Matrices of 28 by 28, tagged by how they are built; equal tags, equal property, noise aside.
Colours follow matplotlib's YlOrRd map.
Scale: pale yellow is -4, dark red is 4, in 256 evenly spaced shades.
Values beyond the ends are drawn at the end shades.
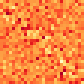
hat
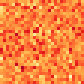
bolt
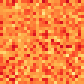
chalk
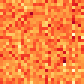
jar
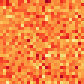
bolt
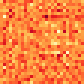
bolt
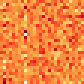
jar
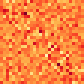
hat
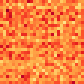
chalk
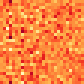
jar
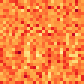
bolt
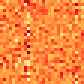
jar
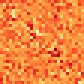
hat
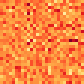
bolt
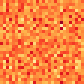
bolt
